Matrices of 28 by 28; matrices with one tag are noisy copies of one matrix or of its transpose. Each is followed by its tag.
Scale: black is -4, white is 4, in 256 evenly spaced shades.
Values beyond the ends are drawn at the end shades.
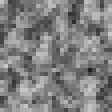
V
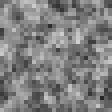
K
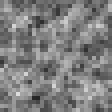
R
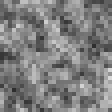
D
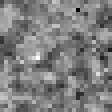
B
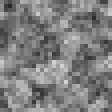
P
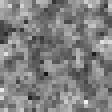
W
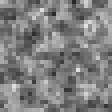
V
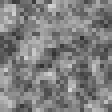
B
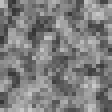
V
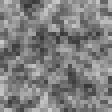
W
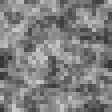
K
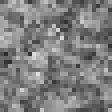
K
